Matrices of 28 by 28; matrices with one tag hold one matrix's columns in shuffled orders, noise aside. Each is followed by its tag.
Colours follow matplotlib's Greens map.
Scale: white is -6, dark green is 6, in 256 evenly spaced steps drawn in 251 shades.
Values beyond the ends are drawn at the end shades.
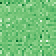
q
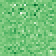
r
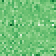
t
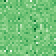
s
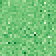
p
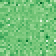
q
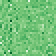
s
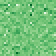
r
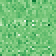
t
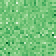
p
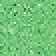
r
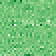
t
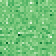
p
